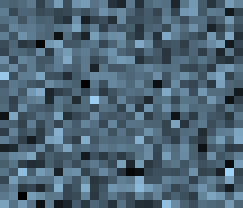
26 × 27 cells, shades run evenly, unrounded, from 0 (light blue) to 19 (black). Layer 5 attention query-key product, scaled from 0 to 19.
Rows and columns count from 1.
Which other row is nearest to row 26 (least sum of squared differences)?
3
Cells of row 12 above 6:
23
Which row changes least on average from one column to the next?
9
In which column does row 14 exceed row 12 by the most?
5
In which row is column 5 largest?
6
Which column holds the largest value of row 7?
25
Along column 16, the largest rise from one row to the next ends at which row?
22
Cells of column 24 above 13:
4
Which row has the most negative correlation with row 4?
18
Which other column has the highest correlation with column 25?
16
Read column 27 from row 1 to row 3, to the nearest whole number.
7 13 11
